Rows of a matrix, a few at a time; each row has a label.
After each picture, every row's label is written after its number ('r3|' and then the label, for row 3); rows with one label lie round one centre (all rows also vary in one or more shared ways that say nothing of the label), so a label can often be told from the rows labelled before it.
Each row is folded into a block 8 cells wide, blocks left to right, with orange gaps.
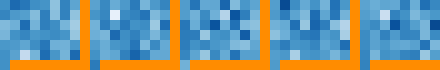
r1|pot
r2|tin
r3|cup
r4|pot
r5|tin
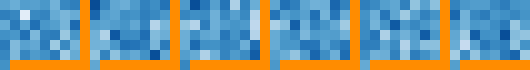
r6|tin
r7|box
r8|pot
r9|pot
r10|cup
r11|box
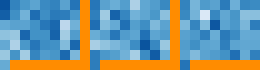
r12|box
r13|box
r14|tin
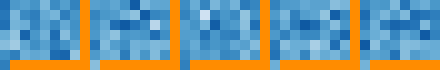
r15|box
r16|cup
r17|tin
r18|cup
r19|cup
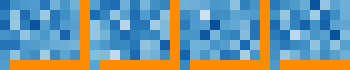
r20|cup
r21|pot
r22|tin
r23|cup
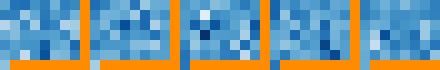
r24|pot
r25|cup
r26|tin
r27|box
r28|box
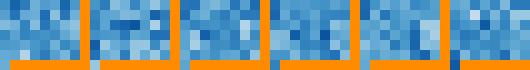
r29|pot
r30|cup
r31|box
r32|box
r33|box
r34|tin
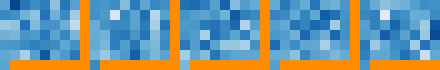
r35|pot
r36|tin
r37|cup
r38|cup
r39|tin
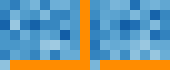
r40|cup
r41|cup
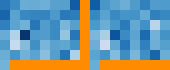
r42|box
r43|box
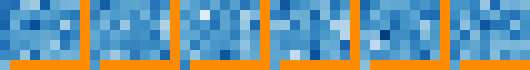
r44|cup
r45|pot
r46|tin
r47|pot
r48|box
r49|cup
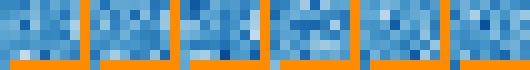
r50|pot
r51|pot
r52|pot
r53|cup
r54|tin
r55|tin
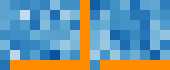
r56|tin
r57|box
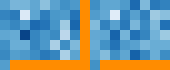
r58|tin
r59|tin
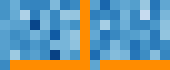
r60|tin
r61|pot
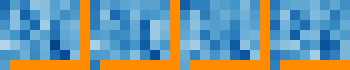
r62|box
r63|box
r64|box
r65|box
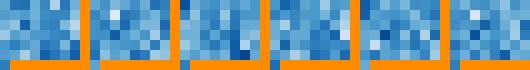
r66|pot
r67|tin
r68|box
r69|pot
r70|box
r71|tin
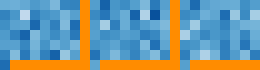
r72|tin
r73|pot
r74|pot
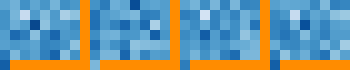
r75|tin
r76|cup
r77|tin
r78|tin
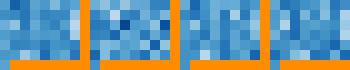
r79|pot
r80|tin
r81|pot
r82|pot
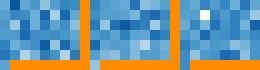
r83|pot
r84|cup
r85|tin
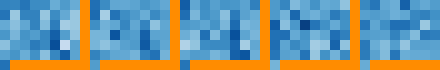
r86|box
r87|box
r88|box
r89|cup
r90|cup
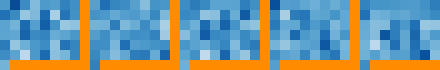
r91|pot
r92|pot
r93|pot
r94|box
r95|box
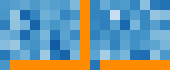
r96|box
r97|tin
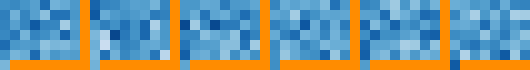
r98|cup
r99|box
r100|cup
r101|tin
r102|cup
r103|tin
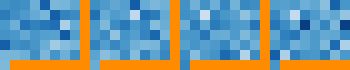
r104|cup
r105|cup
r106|tin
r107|tin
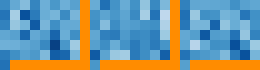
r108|box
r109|pot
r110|box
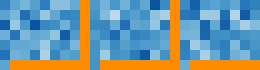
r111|cup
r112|tin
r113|pot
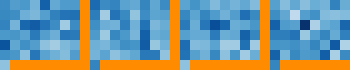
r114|cup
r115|box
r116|cup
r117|tin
